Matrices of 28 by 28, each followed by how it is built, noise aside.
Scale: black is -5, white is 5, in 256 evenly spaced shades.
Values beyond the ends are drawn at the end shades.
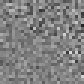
upper triangular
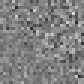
upper triangular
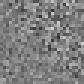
upper triangular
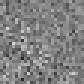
lower triangular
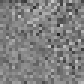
upper triangular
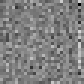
uneven columns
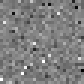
sparse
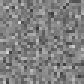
noise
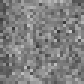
smooth
